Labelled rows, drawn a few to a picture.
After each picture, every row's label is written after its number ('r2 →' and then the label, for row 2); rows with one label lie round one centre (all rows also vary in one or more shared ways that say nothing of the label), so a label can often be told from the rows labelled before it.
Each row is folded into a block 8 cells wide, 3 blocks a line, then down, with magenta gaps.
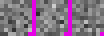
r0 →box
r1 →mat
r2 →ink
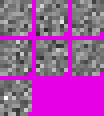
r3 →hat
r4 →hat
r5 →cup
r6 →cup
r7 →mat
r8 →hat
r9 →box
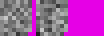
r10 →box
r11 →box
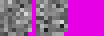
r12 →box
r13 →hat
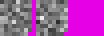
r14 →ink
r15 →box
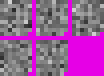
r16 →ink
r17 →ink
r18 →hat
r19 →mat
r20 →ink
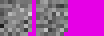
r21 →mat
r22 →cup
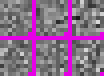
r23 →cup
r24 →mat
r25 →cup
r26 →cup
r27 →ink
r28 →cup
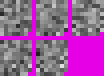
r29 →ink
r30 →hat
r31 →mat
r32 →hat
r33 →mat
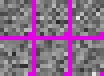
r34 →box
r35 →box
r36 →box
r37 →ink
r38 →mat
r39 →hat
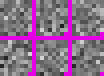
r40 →box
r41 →box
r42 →box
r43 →cup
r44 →box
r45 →cup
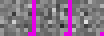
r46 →ink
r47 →ink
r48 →ink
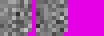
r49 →cup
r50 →mat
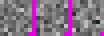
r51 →box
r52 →hat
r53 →mat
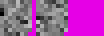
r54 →mat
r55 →mat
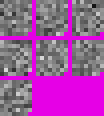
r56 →ink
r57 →hat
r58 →box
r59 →box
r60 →box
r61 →hat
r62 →ink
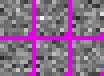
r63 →ink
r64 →box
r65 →mat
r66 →ink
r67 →mat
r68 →box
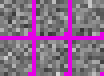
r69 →ink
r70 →ink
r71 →hat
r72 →box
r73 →hat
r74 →hat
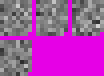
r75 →box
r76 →ink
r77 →mat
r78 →mat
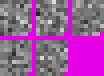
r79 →hat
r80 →ink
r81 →hat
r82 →ink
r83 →box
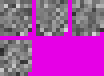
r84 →hat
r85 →box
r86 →hat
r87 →mat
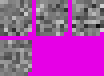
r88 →box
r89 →hat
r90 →ink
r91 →cup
